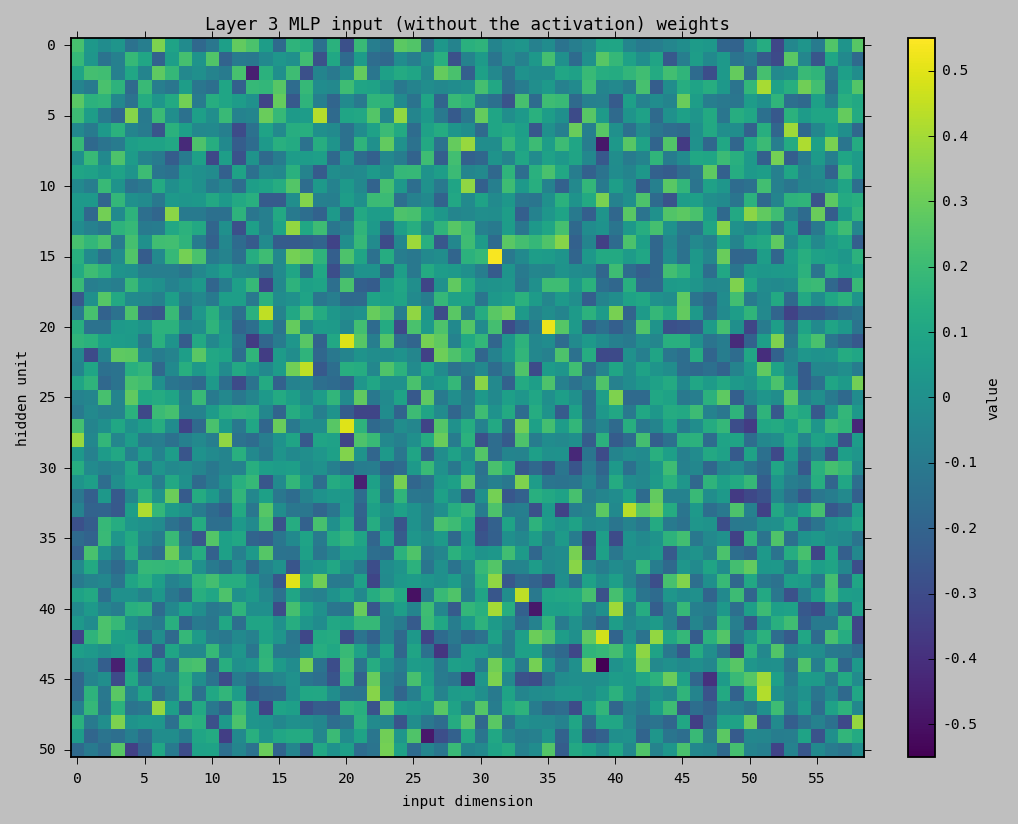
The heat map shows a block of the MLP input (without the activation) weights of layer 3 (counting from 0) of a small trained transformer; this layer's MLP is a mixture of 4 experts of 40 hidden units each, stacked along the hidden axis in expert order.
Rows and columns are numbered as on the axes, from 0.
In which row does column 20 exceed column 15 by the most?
21
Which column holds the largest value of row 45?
51
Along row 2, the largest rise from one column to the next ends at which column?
14
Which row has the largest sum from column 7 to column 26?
19
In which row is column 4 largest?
5
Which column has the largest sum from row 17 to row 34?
4
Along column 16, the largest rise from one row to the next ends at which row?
38
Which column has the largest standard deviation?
39
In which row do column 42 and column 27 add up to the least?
49
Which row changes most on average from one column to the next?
7
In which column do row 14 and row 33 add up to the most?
41
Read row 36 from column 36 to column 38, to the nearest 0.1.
0 0.3 -0.3
